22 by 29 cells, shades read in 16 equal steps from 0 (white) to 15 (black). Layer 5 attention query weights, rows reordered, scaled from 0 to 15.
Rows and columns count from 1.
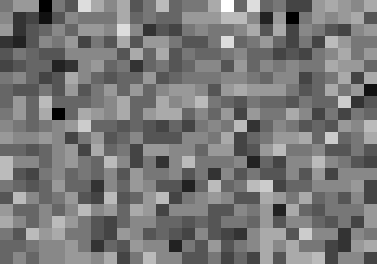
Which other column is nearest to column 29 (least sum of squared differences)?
7
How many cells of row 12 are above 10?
2
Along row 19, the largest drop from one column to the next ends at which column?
29
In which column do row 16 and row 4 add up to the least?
21
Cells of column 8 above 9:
5
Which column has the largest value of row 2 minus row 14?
23
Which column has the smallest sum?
18
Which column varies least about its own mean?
16
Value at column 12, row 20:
10
